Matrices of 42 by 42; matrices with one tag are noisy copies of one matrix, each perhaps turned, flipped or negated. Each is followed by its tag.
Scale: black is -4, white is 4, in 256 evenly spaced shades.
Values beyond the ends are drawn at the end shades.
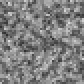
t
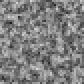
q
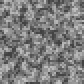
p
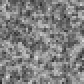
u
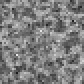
q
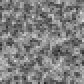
t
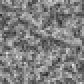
t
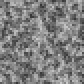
t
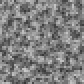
q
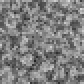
q
